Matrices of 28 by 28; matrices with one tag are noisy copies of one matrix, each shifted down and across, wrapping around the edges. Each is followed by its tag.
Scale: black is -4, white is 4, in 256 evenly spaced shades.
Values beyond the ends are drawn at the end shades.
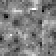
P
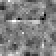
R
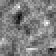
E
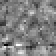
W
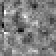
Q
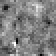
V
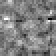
W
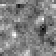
E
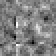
Q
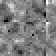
Q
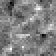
E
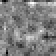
R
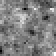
V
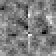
Q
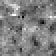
P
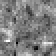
P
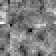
P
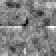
R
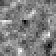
E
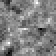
E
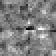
W
